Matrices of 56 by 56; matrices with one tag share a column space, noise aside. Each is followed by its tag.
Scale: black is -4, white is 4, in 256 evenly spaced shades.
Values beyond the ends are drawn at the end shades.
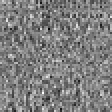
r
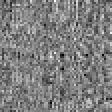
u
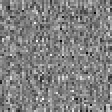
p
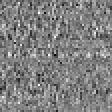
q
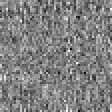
p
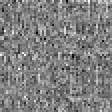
u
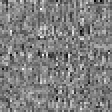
u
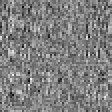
q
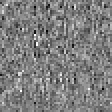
q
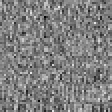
p
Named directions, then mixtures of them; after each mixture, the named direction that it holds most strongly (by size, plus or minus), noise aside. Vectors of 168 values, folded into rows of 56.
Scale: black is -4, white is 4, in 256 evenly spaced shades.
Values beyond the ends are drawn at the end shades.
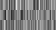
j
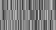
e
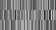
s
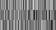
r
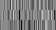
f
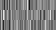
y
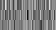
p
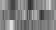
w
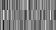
y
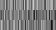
r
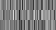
f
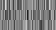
p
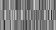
j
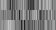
w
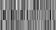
j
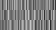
s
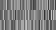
s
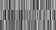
j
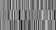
f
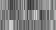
w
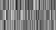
j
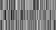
j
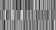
j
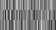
r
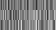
r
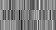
f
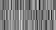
f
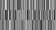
p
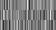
y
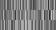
s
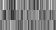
j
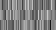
e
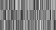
j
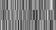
e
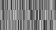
e
